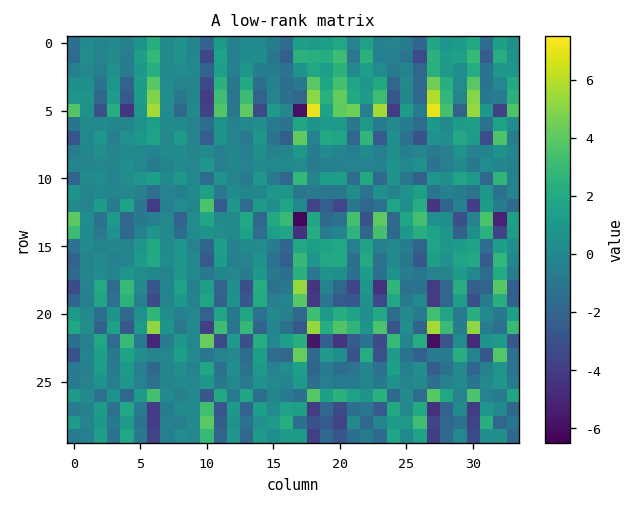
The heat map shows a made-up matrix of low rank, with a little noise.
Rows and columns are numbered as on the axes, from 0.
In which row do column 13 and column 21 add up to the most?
5
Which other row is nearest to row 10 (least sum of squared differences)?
16
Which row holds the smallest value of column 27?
22
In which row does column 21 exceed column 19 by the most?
13
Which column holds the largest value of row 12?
10
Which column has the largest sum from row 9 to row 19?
17
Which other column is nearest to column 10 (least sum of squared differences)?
26
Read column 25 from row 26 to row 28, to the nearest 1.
0 0 1
